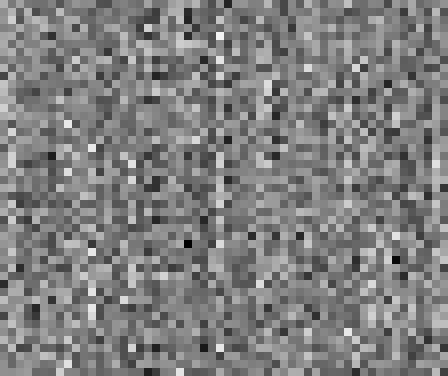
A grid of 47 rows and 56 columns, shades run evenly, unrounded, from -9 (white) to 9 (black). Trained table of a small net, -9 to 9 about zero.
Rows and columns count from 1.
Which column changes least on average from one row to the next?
37
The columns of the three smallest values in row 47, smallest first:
23, 8, 55
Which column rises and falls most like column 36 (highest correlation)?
49
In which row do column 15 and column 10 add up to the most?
38
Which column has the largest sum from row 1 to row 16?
27
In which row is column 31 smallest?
15
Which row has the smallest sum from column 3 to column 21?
35
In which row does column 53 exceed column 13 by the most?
30
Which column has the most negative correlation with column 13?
9
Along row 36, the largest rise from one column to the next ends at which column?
34
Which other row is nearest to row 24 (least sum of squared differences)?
13
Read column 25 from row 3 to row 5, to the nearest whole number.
0 5 0
